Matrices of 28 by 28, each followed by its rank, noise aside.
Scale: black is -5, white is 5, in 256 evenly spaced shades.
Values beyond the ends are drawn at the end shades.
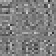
five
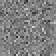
six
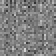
six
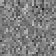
eight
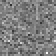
eight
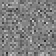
eight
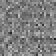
six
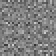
five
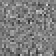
six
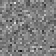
eight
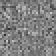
seven
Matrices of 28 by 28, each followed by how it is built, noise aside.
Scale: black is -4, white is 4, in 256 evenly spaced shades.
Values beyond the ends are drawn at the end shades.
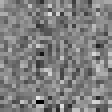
low rank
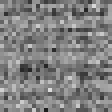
blocks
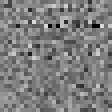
uneven rows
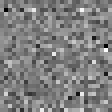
uneven rows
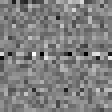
uneven rows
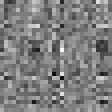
low rank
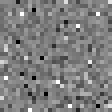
sparse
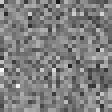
low rank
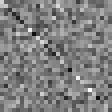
diagonal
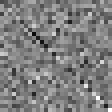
diagonal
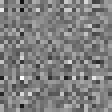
low rank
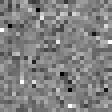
sparse
